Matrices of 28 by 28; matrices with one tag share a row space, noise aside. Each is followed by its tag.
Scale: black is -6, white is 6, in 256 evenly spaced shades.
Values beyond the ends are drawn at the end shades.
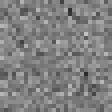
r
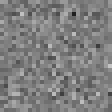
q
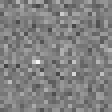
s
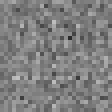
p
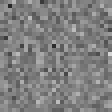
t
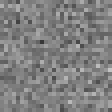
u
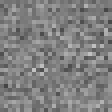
u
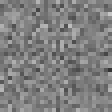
t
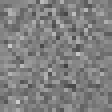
q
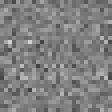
t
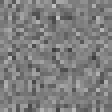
s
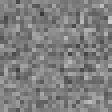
u
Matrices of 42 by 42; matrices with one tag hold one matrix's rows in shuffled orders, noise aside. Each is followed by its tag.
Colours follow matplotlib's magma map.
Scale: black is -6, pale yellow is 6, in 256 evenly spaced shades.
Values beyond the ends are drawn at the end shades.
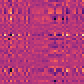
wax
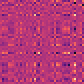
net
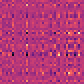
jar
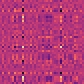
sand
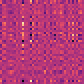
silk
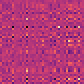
jar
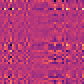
wax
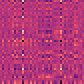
sand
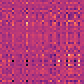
jar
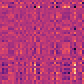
net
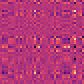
net
